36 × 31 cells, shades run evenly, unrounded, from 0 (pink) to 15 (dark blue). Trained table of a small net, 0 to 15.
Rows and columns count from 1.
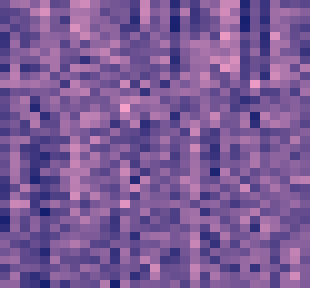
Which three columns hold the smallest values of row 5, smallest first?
23, 28, 9
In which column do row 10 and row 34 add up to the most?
15
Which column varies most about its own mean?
5
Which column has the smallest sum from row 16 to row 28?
8
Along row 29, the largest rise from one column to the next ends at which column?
26
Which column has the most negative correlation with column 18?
24
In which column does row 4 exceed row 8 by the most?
13
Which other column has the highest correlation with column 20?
25
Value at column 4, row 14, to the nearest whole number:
14
